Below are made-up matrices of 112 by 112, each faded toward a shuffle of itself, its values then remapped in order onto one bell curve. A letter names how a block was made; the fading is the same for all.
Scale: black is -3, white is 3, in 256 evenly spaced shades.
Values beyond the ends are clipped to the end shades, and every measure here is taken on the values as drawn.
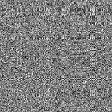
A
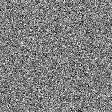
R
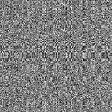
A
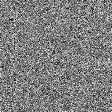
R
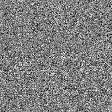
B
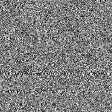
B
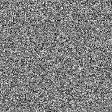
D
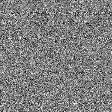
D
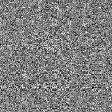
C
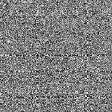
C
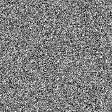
R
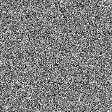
D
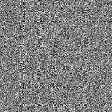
C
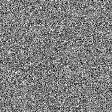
D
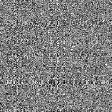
C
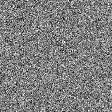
R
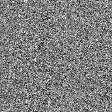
R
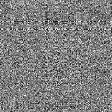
C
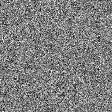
R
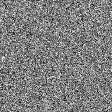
R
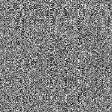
C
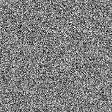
B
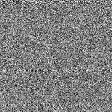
B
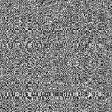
A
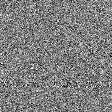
D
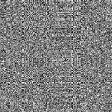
A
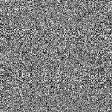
C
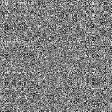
C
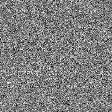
D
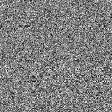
B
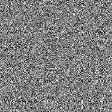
C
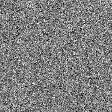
R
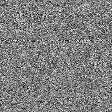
D
